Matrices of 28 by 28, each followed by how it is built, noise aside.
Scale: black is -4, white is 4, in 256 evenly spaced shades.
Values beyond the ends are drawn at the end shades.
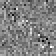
banded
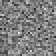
repeating rows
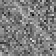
Toeplitz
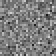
repeating rows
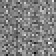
repeating rows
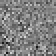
lower triangular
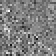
lower triangular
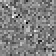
banded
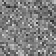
Toeplitz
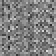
repeating rows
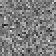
noise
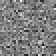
low rank
